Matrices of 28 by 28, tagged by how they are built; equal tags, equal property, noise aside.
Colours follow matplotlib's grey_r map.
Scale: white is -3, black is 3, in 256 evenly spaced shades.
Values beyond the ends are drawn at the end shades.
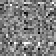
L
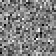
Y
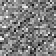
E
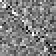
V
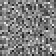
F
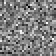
Y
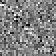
V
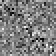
V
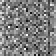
F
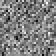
E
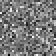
F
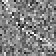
V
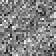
E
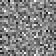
F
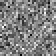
E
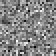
Y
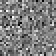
L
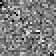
V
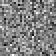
Y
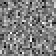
L
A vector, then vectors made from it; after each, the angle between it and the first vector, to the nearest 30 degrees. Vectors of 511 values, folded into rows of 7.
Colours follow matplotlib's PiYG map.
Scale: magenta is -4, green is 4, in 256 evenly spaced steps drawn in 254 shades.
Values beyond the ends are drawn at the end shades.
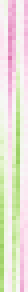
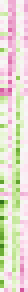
30 degrees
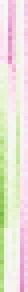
30 degrees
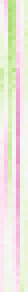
150 degrees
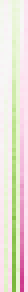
60 degrees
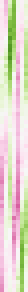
150 degrees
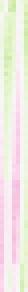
150 degrees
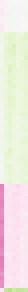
120 degrees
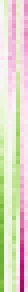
30 degrees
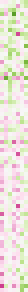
120 degrees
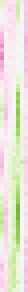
60 degrees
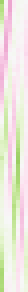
60 degrees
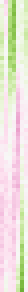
150 degrees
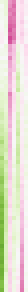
30 degrees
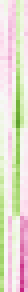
30 degrees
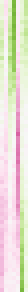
150 degrees
